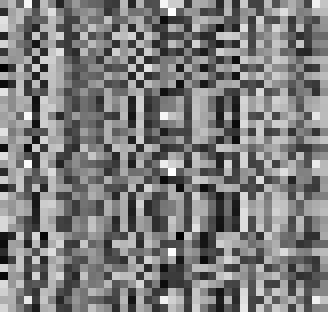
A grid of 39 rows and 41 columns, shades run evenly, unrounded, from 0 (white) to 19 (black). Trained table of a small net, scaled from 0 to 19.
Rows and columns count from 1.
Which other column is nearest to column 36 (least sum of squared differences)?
41
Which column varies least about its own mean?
7
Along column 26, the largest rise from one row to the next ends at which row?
24
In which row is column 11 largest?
33
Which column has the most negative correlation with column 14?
29
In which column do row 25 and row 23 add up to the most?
21
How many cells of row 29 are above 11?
16
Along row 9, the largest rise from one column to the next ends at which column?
6
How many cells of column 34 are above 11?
6
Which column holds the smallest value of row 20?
1
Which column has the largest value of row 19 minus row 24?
22
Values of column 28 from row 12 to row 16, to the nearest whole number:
8 16 16 17 16
